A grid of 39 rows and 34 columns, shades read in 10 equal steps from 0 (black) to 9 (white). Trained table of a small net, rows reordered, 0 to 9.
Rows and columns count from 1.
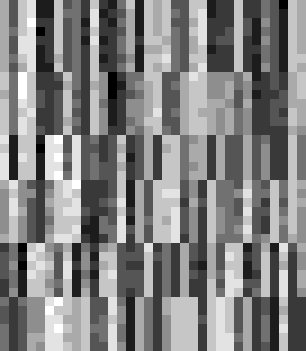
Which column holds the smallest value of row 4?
5
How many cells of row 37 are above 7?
5
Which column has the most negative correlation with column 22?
30
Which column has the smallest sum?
29
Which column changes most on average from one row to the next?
7
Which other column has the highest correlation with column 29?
14
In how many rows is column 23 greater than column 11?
14
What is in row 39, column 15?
1
